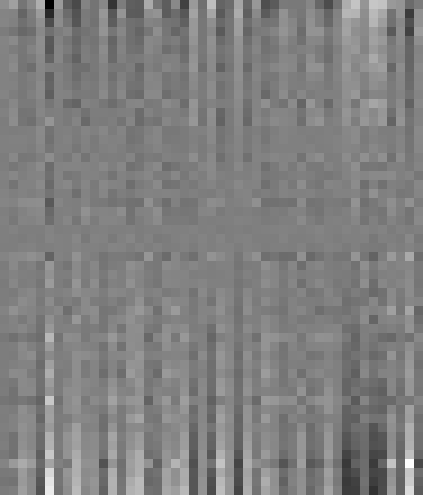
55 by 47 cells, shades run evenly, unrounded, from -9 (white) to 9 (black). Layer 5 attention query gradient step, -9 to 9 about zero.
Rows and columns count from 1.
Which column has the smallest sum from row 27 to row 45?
6
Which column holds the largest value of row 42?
40
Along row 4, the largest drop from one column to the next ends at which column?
47
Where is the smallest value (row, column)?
52, 46
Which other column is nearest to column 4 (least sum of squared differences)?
10
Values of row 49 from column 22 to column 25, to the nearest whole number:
2 -1 2 -2
